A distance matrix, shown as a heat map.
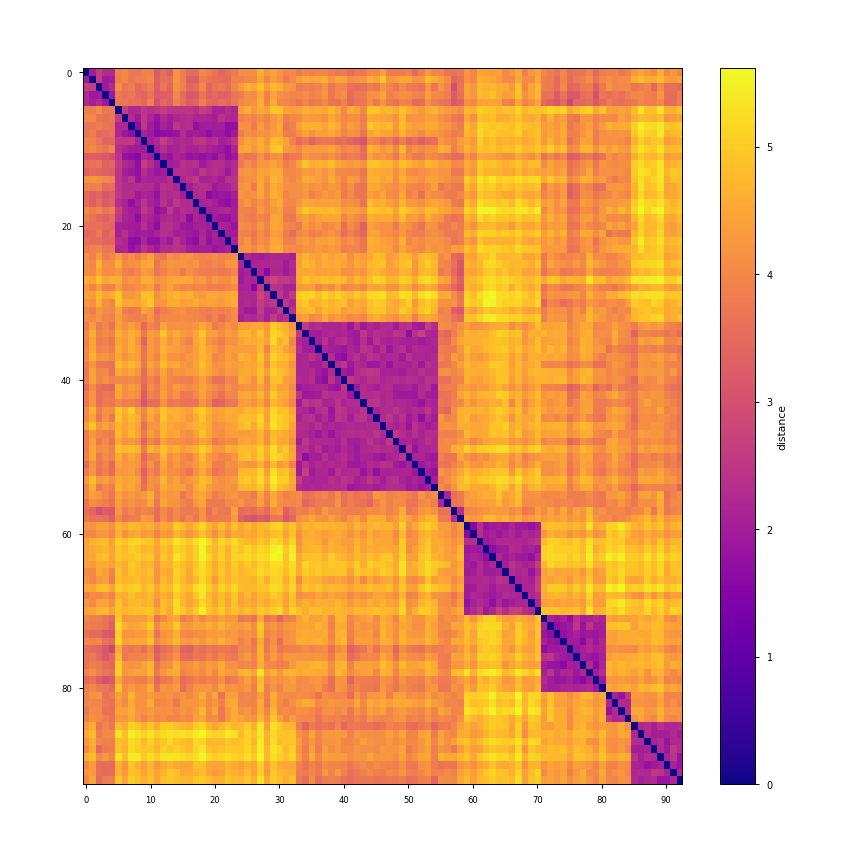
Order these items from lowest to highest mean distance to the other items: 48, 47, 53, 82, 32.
48, 47, 53, 32, 82
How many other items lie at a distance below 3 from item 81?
3
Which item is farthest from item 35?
29
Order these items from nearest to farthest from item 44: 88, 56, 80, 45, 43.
45, 43, 56, 80, 88
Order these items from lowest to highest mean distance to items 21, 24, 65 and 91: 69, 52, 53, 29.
69, 29, 52, 53
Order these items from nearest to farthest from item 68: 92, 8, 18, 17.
92, 8, 17, 18
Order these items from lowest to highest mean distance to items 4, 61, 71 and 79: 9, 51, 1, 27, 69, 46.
1, 69, 51, 9, 46, 27
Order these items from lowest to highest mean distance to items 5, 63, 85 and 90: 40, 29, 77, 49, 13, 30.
40, 13, 49, 77, 30, 29
